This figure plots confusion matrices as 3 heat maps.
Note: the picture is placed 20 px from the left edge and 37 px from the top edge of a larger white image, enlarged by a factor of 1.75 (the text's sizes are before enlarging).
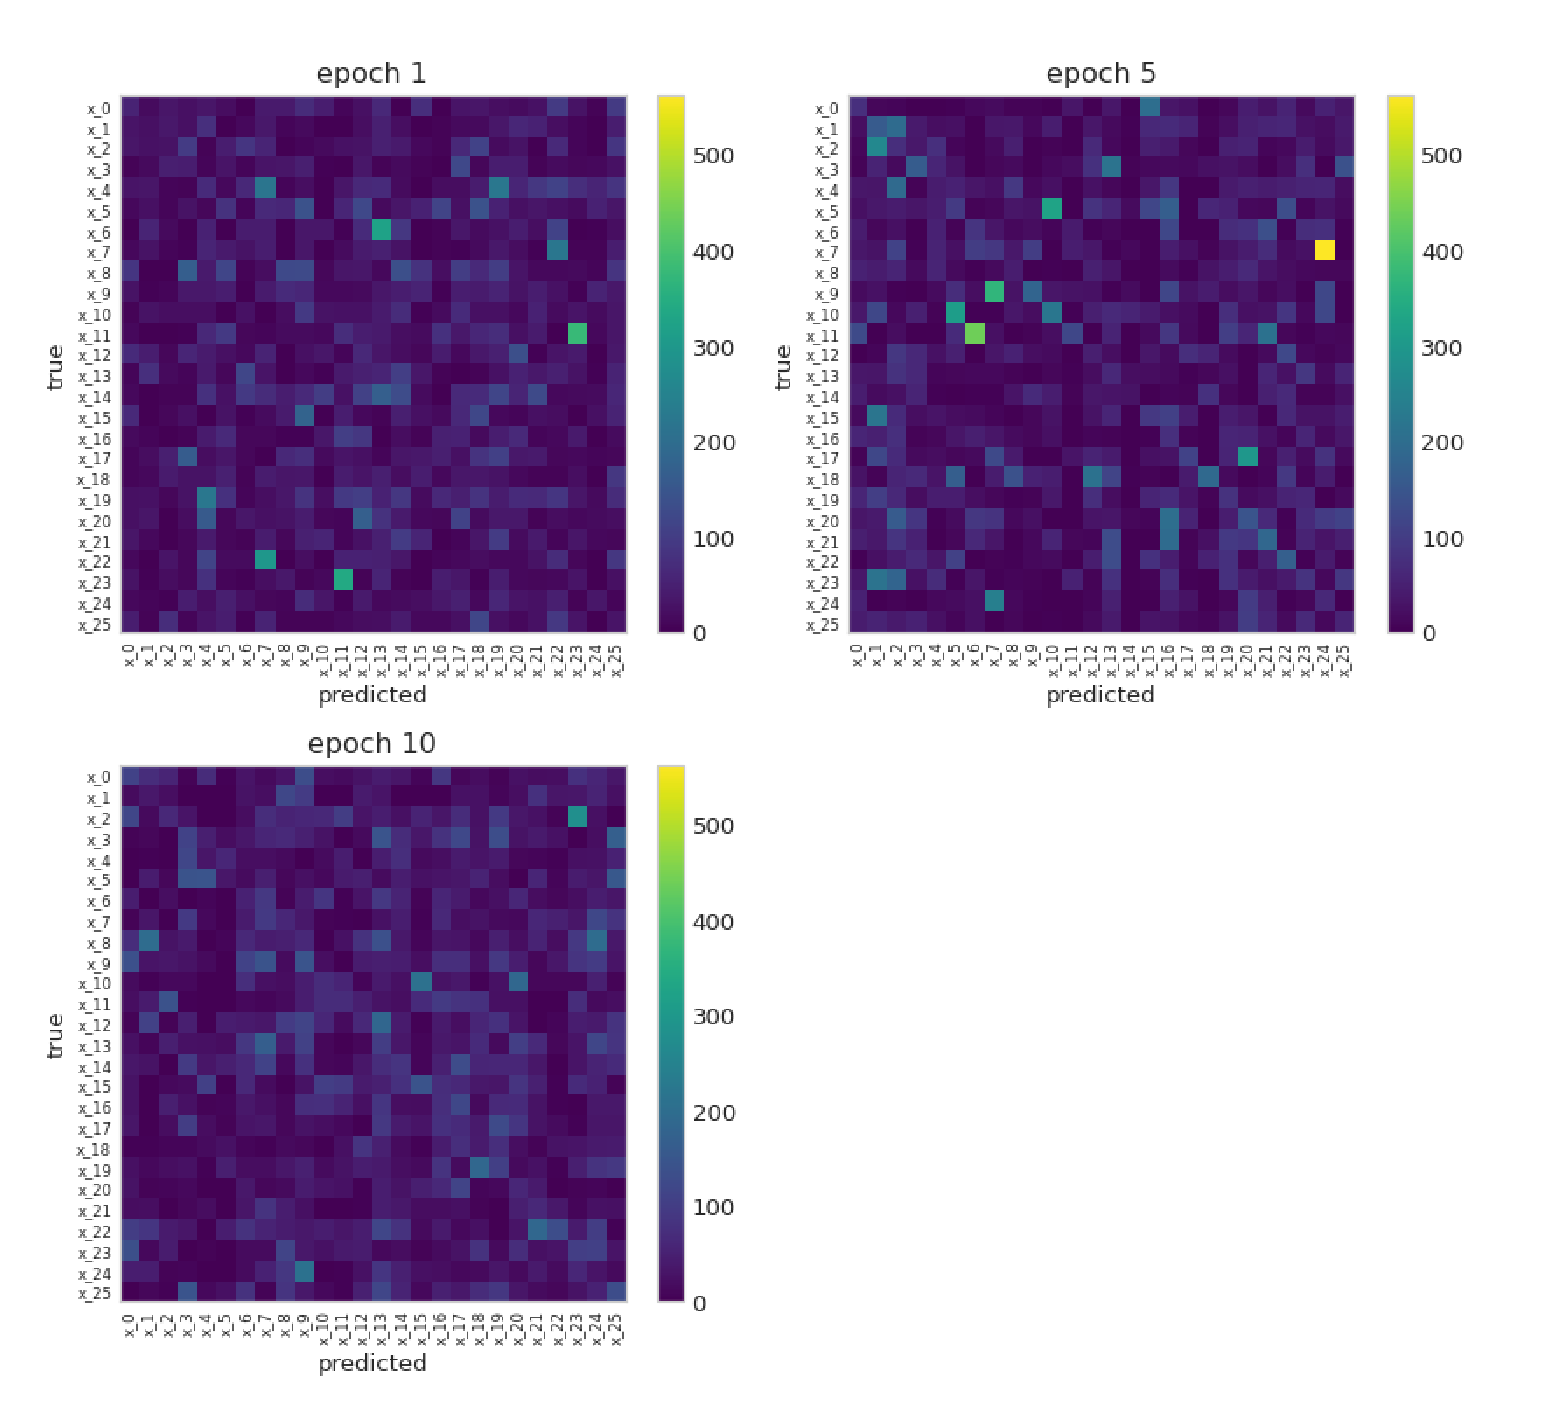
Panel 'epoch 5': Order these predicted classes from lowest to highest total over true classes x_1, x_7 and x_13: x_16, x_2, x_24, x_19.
x_19, x_16, x_2, x_24
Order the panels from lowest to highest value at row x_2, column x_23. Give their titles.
epoch 1, epoch 5, epoch 10
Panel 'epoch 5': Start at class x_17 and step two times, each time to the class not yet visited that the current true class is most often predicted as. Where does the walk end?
x_16
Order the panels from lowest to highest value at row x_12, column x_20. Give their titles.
epoch 5, epoch 10, epoch 1
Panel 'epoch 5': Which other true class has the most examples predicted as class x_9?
x_7
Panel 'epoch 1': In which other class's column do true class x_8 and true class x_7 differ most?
x_22
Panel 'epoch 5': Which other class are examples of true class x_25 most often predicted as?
x_20
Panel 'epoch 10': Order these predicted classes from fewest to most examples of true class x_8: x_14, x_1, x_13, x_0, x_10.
x_10, x_14, x_0, x_13, x_1
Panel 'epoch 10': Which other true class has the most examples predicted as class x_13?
x_12
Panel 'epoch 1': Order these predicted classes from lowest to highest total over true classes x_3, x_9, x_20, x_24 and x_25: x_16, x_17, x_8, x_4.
x_16, x_8, x_4, x_17
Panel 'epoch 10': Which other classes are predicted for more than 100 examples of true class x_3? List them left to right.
x_13, x_17, x_19, x_25
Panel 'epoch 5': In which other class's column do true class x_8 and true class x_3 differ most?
x_13
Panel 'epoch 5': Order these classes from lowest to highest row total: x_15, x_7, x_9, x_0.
x_0, x_15, x_9, x_7
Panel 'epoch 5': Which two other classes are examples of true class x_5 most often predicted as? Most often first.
x_10, x_16
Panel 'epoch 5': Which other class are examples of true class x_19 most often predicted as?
x_1
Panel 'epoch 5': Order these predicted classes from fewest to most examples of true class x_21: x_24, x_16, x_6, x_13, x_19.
x_24, x_6, x_19, x_13, x_16
